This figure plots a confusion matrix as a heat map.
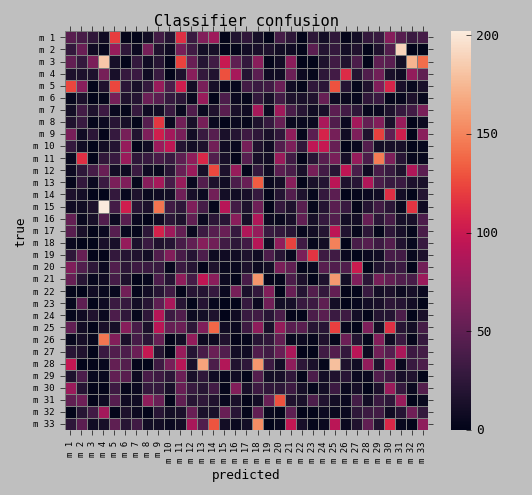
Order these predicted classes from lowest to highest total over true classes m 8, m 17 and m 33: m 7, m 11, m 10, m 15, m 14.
m 7, m 15, m 10, m 11, m 14
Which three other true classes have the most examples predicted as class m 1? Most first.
m 5, m 28, m 30
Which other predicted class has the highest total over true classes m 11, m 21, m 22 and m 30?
m 25
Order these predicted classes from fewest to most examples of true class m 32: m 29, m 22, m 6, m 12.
m 22, m 6, m 29, m 12
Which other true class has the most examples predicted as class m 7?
m 27
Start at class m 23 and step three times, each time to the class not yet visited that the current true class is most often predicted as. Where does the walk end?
m 9
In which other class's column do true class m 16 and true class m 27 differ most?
m 8
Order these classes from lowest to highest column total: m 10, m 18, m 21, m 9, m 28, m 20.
m 28, m 10, m 20, m 21, m 9, m 18
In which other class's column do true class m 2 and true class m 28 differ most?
m 31
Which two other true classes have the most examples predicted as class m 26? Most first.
m 4, m 12
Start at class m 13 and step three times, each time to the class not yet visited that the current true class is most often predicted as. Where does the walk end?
m 14
